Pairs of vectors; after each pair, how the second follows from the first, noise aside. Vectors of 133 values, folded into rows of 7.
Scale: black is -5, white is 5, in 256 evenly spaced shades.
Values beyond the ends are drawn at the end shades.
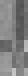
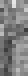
reversed.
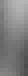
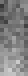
reversed.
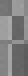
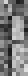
negated, scaled up.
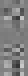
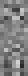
negated.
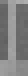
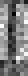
negated, scaled up.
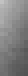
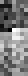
wrapped around, scaled up.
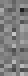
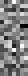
wrapped around, scaled up.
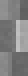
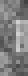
copied.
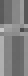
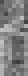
copied.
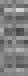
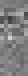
wrapped around, partly zeroed.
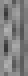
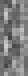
negated.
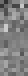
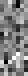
wrapped around, negated, scaled up.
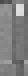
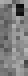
negated.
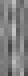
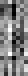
wrapped around, negated, scaled up.
